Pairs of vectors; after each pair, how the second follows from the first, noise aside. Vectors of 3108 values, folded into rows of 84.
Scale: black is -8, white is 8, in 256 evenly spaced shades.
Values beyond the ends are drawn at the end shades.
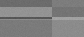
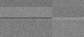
shrunk.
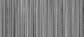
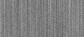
reversed, negated, shrunk.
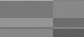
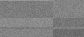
shrunk.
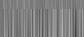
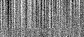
reversed, scaled up.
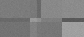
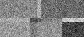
negated, scaled up.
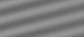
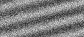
reversed, scaled up.
